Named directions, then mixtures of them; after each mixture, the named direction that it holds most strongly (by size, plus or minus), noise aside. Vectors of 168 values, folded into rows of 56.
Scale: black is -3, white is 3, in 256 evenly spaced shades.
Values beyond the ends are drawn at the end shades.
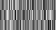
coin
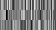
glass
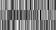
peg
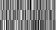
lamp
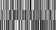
lamp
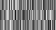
coin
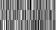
lamp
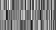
glass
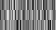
coin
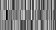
glass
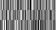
lamp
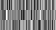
glass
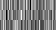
lamp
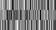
peg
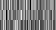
lamp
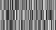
coin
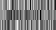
peg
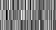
glass
